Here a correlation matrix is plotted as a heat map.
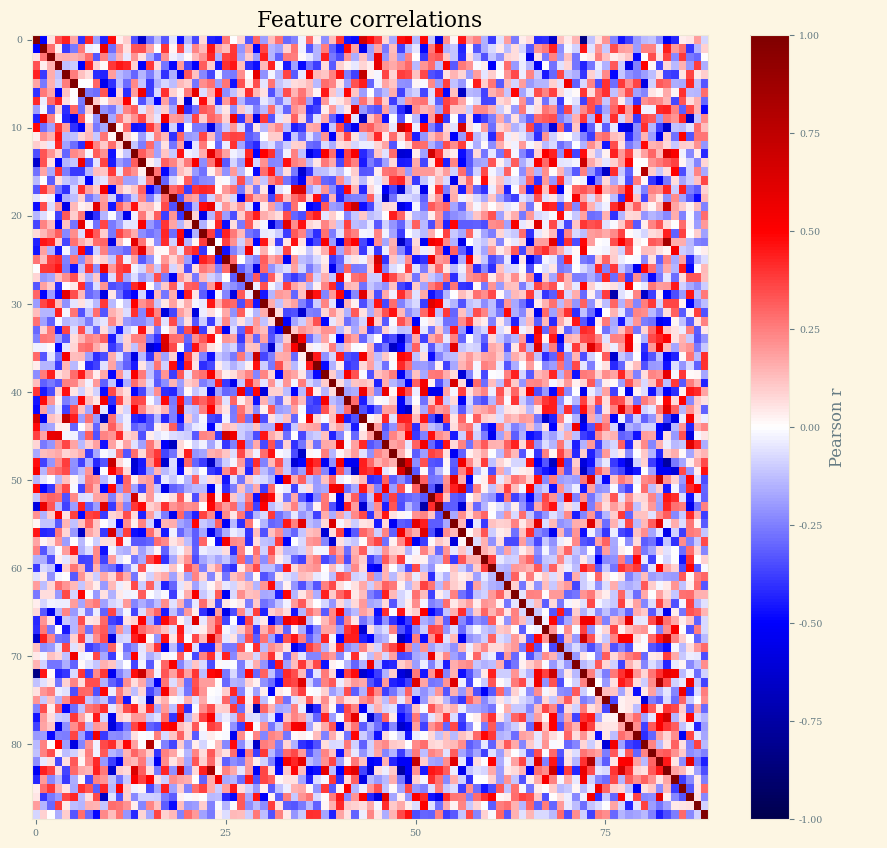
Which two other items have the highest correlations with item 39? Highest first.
55, 51
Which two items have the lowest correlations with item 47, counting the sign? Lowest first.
35, 55
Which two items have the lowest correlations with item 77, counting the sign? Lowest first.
44, 10
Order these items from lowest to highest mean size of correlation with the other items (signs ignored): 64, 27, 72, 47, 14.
64, 47, 27, 14, 72
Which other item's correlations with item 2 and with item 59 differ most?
79
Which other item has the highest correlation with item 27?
40
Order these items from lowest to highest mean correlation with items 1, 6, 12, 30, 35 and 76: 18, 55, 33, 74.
18, 33, 55, 74
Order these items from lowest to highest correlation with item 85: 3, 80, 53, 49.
80, 3, 53, 49
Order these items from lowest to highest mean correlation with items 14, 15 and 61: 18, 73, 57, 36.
57, 36, 18, 73
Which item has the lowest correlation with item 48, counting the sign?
83
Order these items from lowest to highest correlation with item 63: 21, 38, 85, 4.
85, 4, 38, 21
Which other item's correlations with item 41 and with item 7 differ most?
0
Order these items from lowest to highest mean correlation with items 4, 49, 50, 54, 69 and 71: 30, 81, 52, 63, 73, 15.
52, 30, 81, 15, 73, 63
